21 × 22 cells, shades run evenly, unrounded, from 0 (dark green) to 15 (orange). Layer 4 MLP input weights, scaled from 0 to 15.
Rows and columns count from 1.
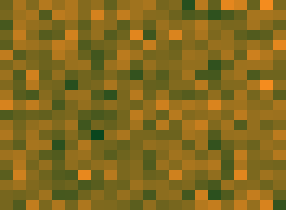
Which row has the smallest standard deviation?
19
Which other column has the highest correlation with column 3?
9
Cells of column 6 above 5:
18
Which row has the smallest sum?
8
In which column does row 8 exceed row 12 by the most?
3
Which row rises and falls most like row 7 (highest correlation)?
14
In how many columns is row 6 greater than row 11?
7
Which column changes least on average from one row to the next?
10
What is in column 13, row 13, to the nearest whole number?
11
